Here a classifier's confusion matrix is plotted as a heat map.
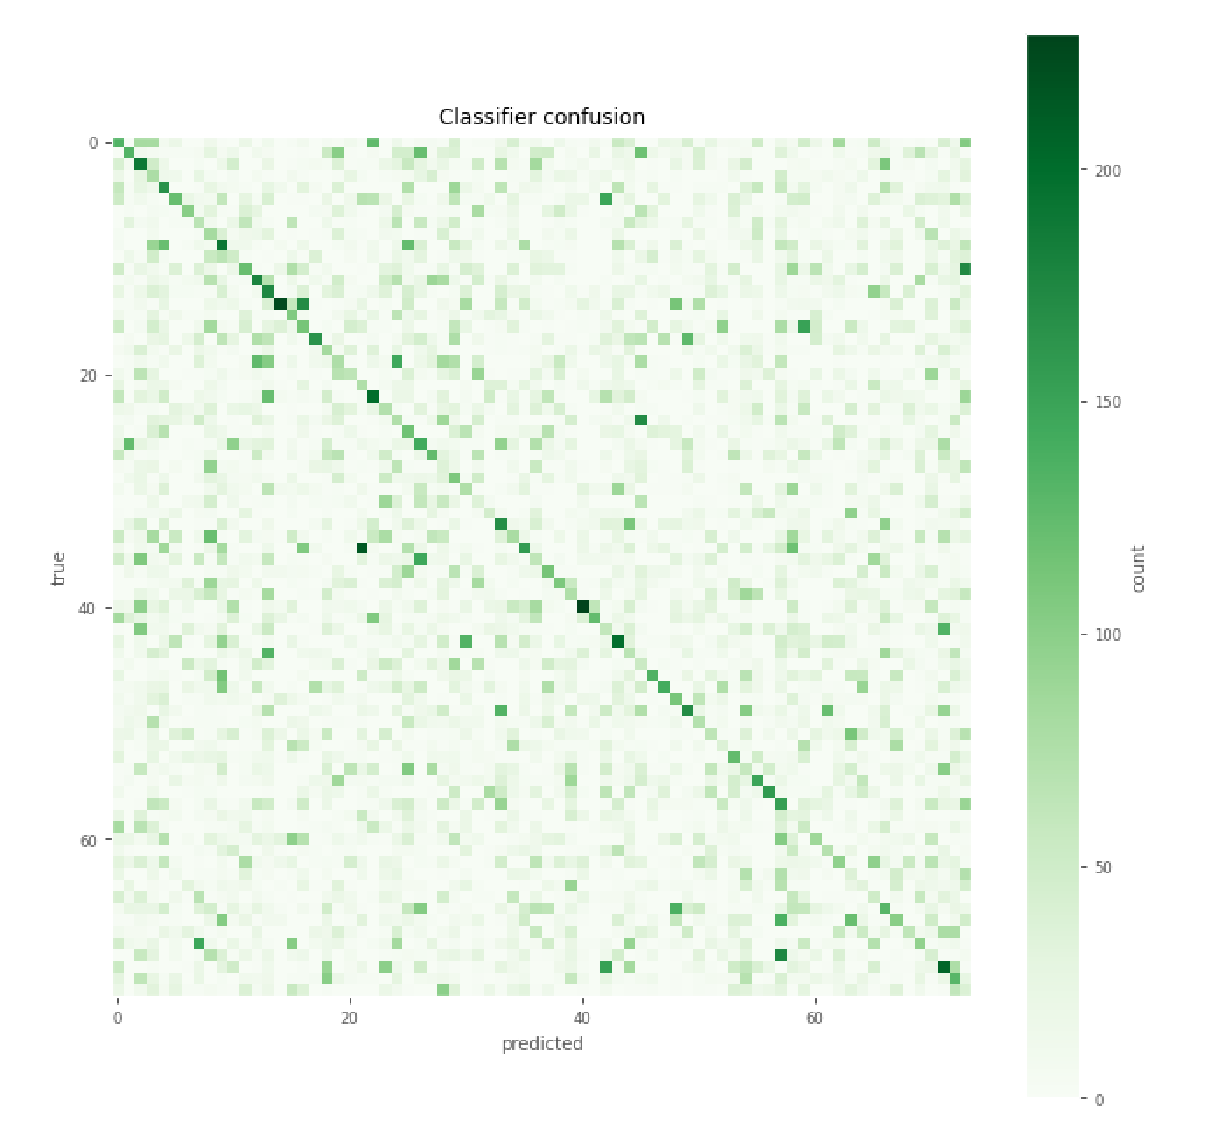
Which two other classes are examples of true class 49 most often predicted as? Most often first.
33, 61
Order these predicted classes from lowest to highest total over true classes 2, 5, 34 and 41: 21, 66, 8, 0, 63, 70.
63, 70, 21, 8, 66, 0
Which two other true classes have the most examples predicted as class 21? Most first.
35, 5
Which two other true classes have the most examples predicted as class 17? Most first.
47, 10
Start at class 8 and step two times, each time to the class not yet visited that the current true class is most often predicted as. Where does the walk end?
57
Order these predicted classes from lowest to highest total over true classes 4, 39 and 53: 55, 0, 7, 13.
7, 0, 13, 55
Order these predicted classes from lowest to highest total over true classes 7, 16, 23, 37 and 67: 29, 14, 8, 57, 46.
14, 46, 8, 29, 57
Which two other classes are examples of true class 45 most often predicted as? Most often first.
29, 31
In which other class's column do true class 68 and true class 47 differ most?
9
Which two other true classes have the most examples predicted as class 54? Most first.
49, 39
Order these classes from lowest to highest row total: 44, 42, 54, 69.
44, 42, 69, 54
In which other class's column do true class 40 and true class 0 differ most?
22
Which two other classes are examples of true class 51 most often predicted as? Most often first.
63, 73
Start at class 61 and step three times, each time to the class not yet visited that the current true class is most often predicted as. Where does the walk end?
58
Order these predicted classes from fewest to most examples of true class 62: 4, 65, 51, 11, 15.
15, 51, 4, 11, 65
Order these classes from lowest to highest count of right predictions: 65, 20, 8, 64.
64, 65, 20, 8
